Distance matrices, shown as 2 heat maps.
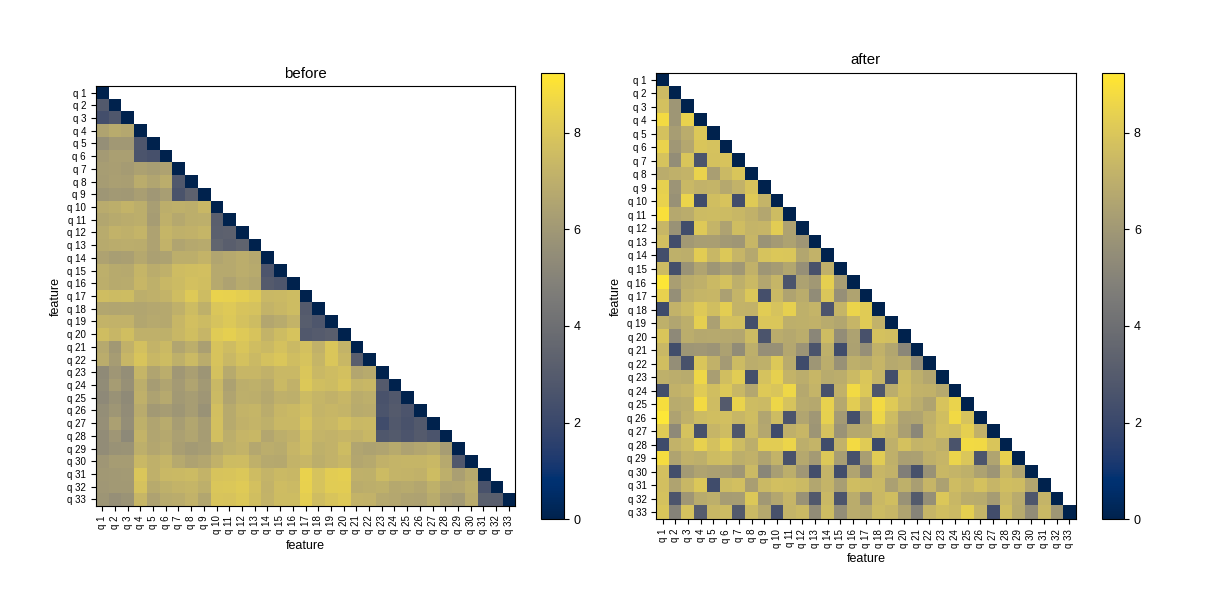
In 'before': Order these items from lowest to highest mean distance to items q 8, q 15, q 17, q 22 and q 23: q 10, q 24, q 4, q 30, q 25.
q 25, q 24, q 30, q 4, q 10
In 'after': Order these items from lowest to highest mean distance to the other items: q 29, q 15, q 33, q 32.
q 15, q 32, q 33, q 29
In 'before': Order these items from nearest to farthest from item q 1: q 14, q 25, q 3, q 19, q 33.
q 3, q 25, q 33, q 14, q 19
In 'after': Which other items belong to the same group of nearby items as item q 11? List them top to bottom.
q 16, q 26, q 29
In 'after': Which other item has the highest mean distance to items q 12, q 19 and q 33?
q 25
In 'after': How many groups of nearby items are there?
9
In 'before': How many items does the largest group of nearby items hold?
6
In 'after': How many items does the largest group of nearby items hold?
6
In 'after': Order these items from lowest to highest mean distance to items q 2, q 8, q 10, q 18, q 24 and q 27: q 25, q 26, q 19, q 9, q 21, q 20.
q 21, q 19, q 20, q 9, q 26, q 25
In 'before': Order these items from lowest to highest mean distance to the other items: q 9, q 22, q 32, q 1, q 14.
q 1, q 9, q 14, q 32, q 22
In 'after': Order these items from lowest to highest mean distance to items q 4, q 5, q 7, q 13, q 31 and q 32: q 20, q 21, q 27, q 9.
q 21, q 27, q 20, q 9
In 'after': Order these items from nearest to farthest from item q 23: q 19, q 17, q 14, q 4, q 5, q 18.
q 19, q 5, q 14, q 18, q 17, q 4
